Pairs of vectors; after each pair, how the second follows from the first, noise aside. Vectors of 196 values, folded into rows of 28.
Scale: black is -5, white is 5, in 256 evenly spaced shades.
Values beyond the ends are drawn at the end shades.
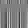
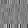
negated, partly zeroed.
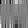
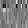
wrapped around.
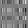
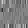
reversed, negated, partly zeroed.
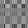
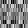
reversed, scaled up.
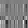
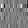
reversed, negated, partly zeroed.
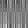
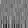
negated, partly zeroed.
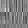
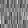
wrapped around.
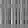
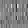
reversed, negated, partly zeroed.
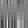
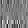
sign-scrambled.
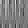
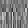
wrapped around.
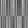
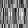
wrapped around, negated, scaled up.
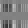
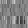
reversed, partly zeroed.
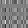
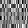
reversed, scaled up.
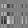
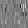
reversed, negated, partly zeroed.
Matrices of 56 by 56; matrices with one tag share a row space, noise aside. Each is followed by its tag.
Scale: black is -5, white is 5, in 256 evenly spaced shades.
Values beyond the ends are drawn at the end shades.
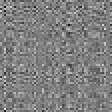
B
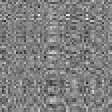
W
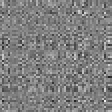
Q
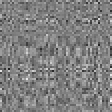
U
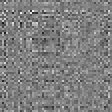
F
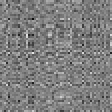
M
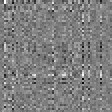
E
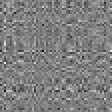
B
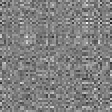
U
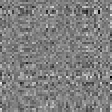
U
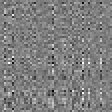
E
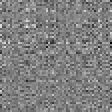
U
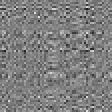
W
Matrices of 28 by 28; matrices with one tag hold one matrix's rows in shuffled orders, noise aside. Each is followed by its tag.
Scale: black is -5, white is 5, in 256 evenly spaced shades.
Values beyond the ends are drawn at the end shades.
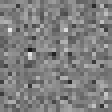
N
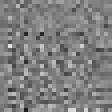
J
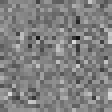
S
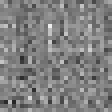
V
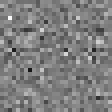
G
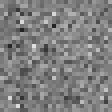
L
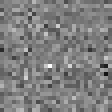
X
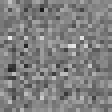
J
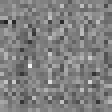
V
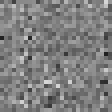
X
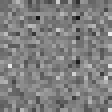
S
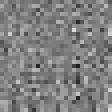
S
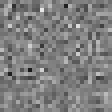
G
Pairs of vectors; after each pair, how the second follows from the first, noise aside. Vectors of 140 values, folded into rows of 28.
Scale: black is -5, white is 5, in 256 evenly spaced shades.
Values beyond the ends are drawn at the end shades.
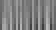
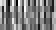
reversed, negated, scaled up.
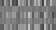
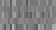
reversed, negated, shrunk.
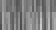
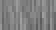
negated, shrunk.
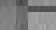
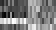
reversed, negated, scaled up.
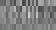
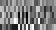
reversed, negated, scaled up.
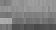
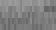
reversed, negated, shrunk.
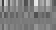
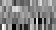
wrapped around, negated, scaled up.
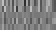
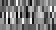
wrapped around, scaled up.
